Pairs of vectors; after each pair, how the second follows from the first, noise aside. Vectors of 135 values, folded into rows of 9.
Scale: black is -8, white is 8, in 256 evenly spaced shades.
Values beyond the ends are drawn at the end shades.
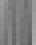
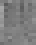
reversed, partly zeroed.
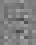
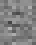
reversed.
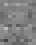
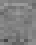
partly zeroed.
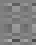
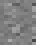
partly zeroed.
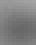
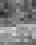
wrapped around, scaled up.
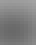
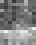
wrapped around, scaled up.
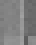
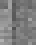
reversed, negated.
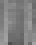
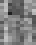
wrapped around, scaled up.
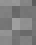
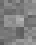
reversed.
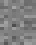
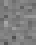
partly zeroed.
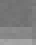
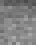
reversed, negated.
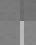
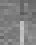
copied.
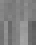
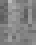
reversed.
